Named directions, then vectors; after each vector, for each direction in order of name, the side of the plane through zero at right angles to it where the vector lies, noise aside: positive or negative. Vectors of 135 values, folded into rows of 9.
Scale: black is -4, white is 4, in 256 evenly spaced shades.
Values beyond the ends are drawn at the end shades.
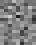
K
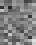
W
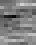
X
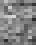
positive, negative, negative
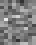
negative, positive, negative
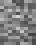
negative, negative, negative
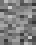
positive, negative, negative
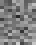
positive, positive, positive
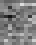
negative, positive, positive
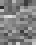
positive, positive, negative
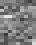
positive, positive, negative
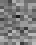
positive, positive, positive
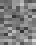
positive, positive, positive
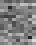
negative, positive, positive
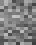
negative, negative, negative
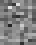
positive, negative, positive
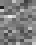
positive, positive, negative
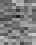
positive, positive, positive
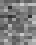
negative, positive, positive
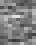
negative, positive, negative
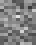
negative, negative, negative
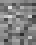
positive, negative, negative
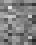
positive, negative, negative
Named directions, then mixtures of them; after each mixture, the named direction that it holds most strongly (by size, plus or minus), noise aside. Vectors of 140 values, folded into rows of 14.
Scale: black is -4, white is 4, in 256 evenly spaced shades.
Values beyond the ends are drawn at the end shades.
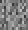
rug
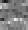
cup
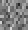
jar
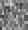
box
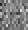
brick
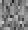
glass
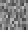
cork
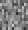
cork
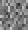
jar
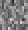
cork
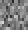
glass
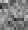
cup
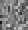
jar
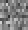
jar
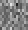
box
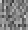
rug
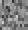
glass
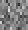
jar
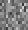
brick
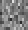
glass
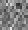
jar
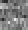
cup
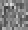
box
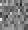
brick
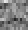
cup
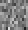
cork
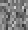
cork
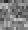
cup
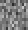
cork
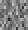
rug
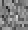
glass
